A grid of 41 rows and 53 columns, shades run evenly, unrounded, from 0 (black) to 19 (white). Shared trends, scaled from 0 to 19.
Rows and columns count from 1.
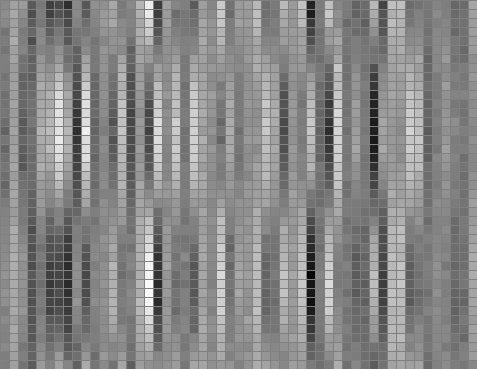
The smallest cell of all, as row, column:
31, 35
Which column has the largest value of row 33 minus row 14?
17
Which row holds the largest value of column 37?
32
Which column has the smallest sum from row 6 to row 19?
42
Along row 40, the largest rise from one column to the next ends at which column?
44
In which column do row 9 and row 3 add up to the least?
4
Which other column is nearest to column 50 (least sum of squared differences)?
24
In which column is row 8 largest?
38
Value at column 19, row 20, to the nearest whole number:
10
